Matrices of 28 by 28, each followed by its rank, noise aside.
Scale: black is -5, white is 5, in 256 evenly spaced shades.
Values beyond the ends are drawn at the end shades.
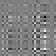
one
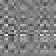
two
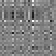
two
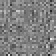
four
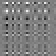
one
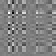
one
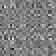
four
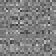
four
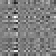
two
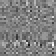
four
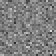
six
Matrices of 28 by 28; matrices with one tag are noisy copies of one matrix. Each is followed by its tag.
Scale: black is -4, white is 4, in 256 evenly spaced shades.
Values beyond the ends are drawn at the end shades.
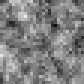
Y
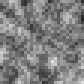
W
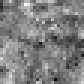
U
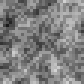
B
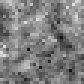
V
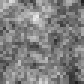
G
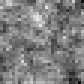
G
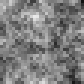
G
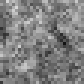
V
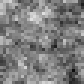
G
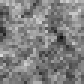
V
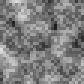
Y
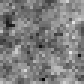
B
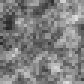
B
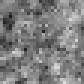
B
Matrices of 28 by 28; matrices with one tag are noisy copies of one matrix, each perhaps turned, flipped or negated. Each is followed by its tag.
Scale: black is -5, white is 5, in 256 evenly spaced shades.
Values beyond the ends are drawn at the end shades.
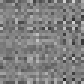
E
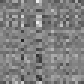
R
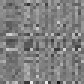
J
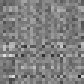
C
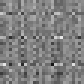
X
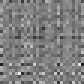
E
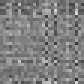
C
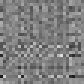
C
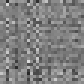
C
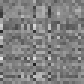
J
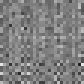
E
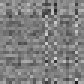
C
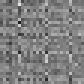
X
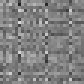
X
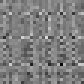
X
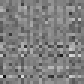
C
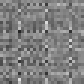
X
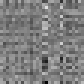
R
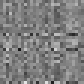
J
